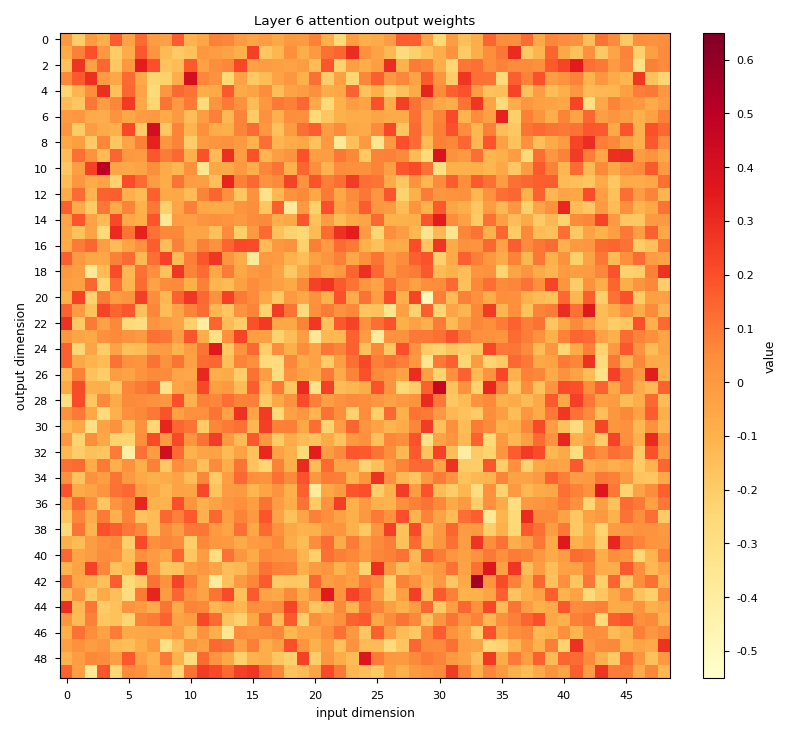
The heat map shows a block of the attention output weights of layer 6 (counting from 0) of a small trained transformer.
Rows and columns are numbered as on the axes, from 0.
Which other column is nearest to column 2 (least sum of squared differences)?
46
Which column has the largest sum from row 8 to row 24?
7
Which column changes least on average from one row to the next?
32
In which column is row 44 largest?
0
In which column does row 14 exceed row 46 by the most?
13
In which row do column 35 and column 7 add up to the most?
43
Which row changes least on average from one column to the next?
34
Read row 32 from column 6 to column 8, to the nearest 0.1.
0.1 0 0.4
